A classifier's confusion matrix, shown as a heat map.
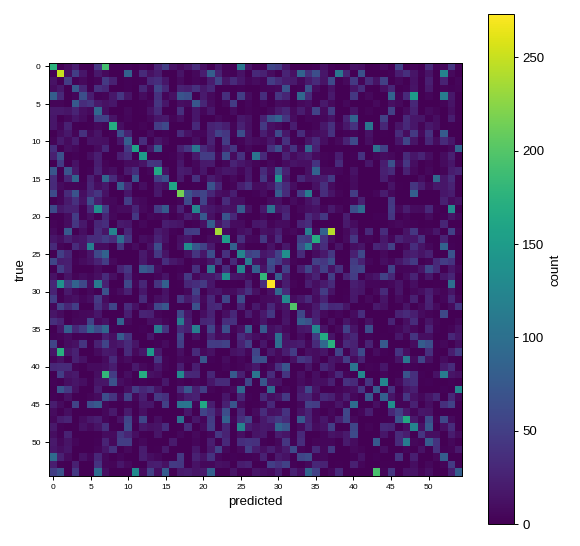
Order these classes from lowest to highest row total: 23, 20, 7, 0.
20, 7, 0, 23
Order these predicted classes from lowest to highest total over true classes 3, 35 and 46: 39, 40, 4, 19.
40, 4, 39, 19
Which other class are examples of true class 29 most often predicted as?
1
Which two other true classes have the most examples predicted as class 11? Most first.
54, 15
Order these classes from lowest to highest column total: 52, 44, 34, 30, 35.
44, 52, 35, 34, 30
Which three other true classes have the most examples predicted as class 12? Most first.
41, 27, 47
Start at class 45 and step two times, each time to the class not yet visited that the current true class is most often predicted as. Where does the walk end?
23
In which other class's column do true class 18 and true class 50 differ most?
47
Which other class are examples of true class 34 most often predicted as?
17
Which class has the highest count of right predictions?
29
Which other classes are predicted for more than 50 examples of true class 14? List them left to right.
0, 2, 30, 35
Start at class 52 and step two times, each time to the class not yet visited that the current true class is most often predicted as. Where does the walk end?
7
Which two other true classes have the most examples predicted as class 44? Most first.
42, 37
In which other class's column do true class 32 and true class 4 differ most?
48
